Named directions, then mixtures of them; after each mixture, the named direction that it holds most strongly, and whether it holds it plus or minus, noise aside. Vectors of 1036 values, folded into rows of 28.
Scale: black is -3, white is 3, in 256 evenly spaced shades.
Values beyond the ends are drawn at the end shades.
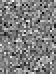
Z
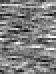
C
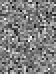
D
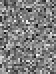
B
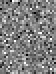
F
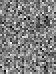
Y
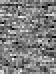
C, minus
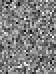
Z, minus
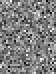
F, minus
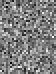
Z, minus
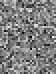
B, minus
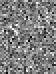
D, minus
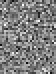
Z, minus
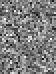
D, plus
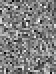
Z, minus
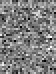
F, minus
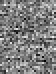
Y, plus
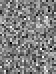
Y, minus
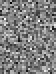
D, plus
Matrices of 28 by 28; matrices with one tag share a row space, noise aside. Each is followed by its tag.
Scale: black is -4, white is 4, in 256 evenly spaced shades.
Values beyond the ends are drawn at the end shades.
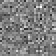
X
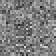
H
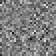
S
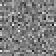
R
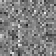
R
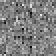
H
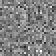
X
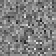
X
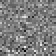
X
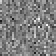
S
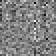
S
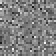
R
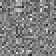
H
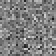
X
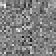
H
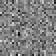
R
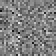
R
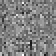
H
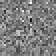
H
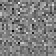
R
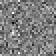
R
